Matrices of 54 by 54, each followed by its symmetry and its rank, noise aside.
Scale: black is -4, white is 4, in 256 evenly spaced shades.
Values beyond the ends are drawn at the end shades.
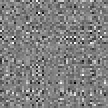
antisymmetric, rank four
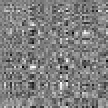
no symmetry, rank four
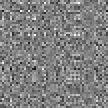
no symmetry, rank five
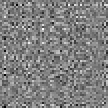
no symmetry, rank four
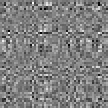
no symmetry, rank three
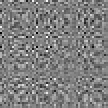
antisymmetric, rank four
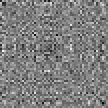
symmetric, rank four
